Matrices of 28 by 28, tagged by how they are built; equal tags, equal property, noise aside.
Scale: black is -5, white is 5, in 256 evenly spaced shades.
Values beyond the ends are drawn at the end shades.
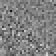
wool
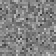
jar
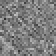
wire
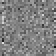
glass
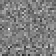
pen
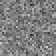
jar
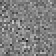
wool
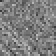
wire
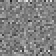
pen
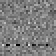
pen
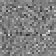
pen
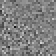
wool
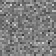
jar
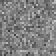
jar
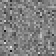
glass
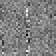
glass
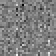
glass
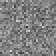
jar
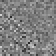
wool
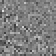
wool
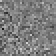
wool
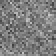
wire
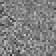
wool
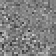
wool
